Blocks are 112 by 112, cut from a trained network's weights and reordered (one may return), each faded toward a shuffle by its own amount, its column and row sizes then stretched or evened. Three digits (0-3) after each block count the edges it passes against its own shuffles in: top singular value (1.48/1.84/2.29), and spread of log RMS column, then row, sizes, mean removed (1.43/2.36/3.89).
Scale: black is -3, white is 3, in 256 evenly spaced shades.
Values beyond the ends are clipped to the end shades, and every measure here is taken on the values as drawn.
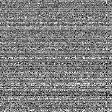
3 1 2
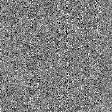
0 2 0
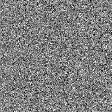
0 1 0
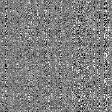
0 3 1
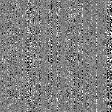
0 3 1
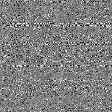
2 0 2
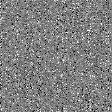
0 2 0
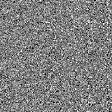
1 1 1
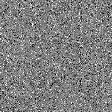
1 1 0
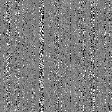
1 3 0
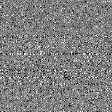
2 1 2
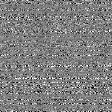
0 0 3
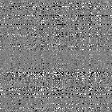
0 2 3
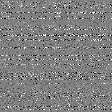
1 1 3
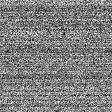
2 0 1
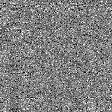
2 0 1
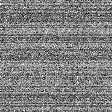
3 0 0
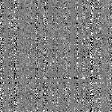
0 3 2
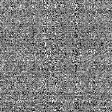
1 2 1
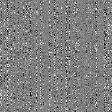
1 3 1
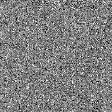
0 1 1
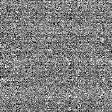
1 2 0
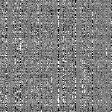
2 3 0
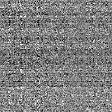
2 2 1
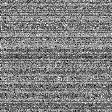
3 1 0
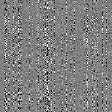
3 3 1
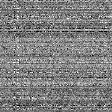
3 1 2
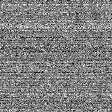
2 0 2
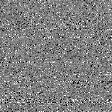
1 0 2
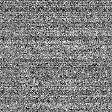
2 1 1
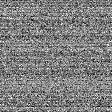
2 0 1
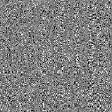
3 2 1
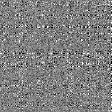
2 2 2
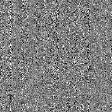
0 2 1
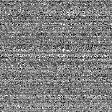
2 1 2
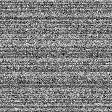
3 0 0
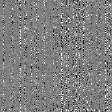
1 3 1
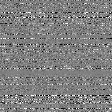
1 0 3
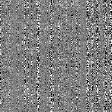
0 3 1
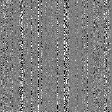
1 3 0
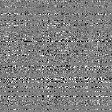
1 2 3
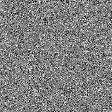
0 1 1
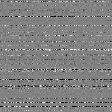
2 1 3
